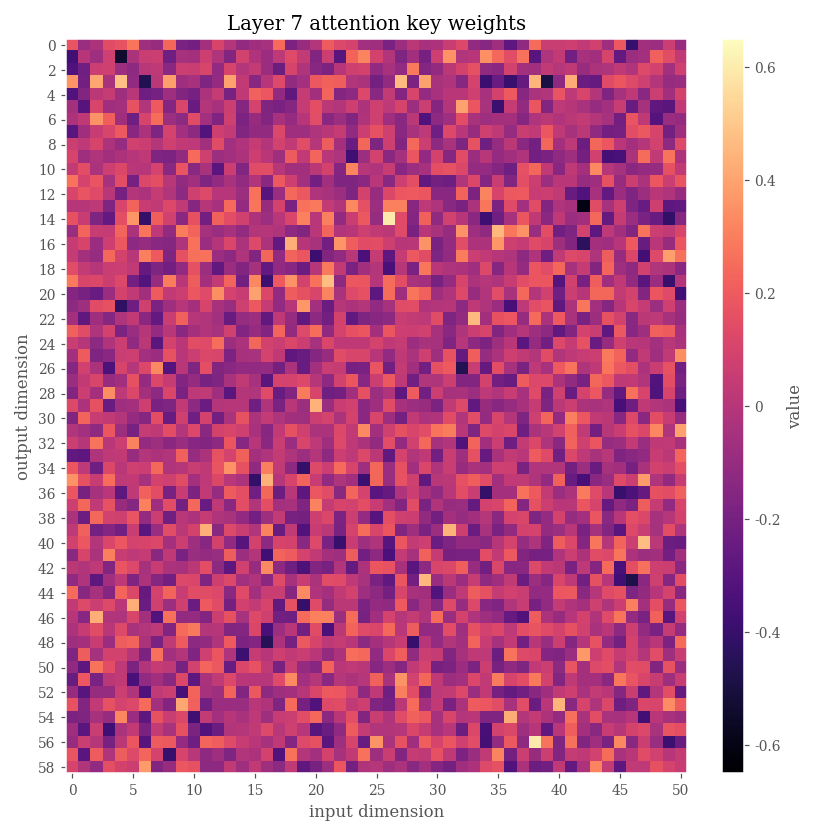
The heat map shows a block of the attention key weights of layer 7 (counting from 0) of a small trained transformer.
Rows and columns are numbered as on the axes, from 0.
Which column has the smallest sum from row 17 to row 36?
34
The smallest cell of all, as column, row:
42, 13
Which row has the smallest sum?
29
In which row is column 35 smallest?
5
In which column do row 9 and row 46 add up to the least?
7
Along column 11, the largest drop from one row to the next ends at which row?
40
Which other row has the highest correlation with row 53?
58
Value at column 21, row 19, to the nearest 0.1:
0.5
